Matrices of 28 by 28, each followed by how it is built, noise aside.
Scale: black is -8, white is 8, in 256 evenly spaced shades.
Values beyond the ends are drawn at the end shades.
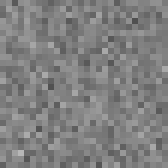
noise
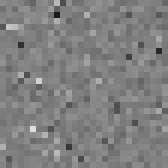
sparse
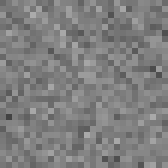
Toeplitz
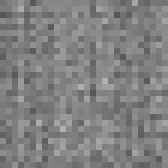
blocks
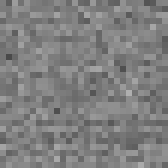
blocks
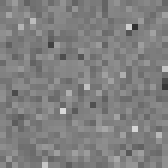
sparse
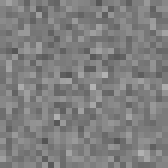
repeating columns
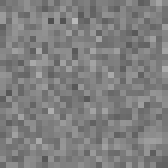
noise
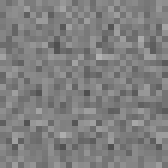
repeating columns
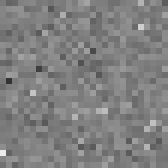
sparse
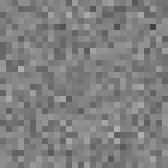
noise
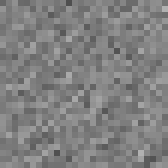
Hankel
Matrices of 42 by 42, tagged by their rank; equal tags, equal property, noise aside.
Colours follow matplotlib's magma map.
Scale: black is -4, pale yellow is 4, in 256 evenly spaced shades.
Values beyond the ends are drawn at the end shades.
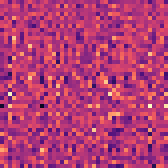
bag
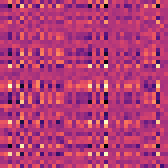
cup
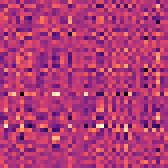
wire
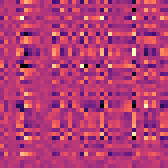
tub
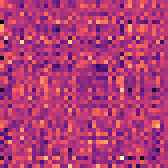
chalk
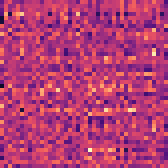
bag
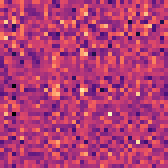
bag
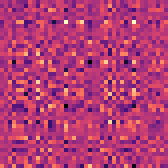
wire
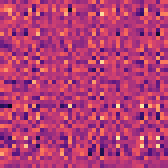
wire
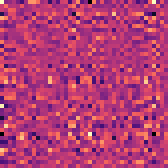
chalk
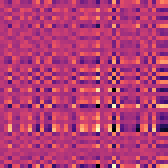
cup
